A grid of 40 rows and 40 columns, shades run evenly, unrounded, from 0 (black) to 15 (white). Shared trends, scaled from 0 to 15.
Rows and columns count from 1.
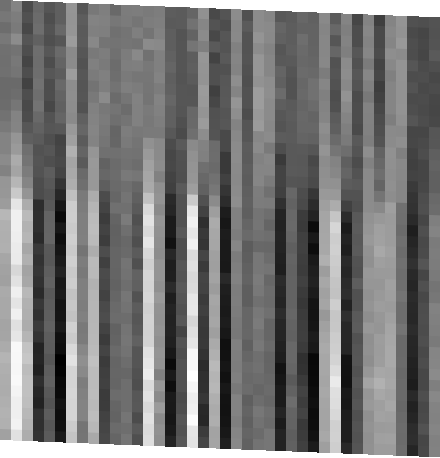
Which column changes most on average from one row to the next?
18
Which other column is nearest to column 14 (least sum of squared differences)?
2
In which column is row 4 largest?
7
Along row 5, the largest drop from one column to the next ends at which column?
20
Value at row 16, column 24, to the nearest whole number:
8
